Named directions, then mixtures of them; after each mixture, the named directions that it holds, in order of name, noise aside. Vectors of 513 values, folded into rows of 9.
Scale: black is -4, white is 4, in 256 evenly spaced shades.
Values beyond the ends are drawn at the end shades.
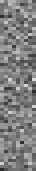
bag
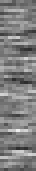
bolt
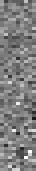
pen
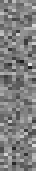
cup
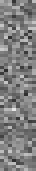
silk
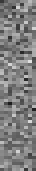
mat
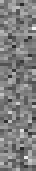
bag, cup, pen.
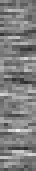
bolt.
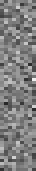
bag, cup, mat.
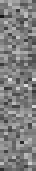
bag.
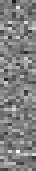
bolt, mat, silk.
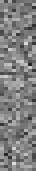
cup.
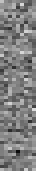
bolt, mat.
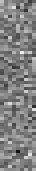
mat, pen.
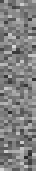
bag, pen.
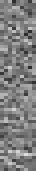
bolt, silk.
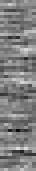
bolt.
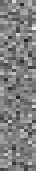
bag, cup, mat.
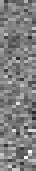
pen.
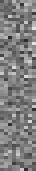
cup, mat.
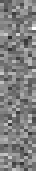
cup, mat, pen.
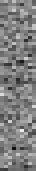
bag, bolt, cup.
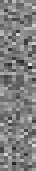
cup.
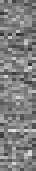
bolt, cup, pen.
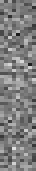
cup.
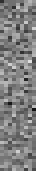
mat.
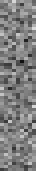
bag, cup.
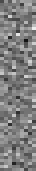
cup, mat.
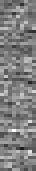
bolt, mat, pen.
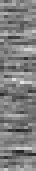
bolt.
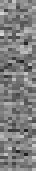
bolt, cup, mat.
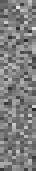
bag, mat.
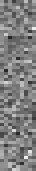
mat, pen, silk.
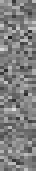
silk.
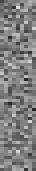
mat.
